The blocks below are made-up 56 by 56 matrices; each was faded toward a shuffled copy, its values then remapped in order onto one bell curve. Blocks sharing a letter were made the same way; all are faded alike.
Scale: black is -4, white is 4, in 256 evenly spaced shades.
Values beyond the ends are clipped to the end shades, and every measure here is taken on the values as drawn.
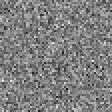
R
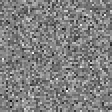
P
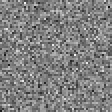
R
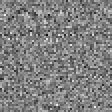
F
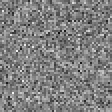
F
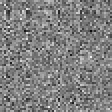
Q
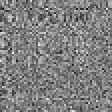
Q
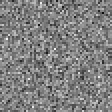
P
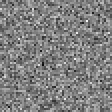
R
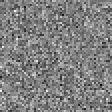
P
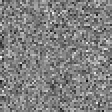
P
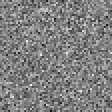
R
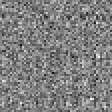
Q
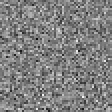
Q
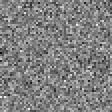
R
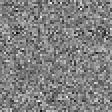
F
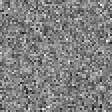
P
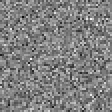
R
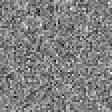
P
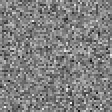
R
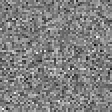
F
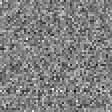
F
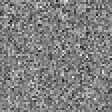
P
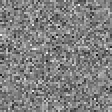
R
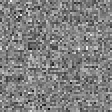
Q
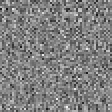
Q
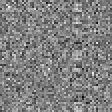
Q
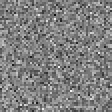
R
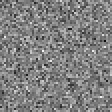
P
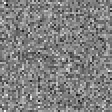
P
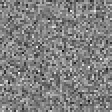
R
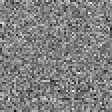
F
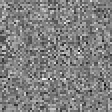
Q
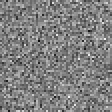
R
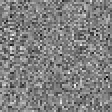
Q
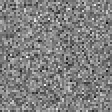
R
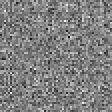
Q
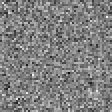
P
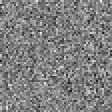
P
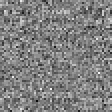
Q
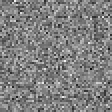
F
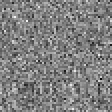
Q
